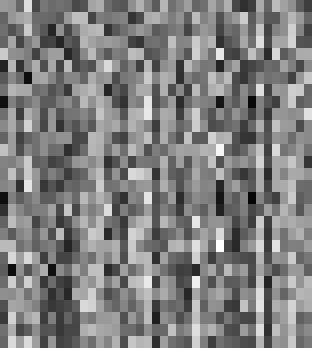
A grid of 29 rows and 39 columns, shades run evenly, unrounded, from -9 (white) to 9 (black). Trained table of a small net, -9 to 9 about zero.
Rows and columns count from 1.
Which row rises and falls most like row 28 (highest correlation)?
4
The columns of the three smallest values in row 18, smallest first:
14, 9, 36
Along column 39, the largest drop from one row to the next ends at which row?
10
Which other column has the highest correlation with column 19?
5
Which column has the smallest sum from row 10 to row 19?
13
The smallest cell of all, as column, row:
28, 21
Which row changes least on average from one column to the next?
2
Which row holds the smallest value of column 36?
18
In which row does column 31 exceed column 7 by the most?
6
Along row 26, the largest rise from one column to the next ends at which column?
34
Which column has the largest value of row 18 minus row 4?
33
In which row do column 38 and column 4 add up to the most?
7
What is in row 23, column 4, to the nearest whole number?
3
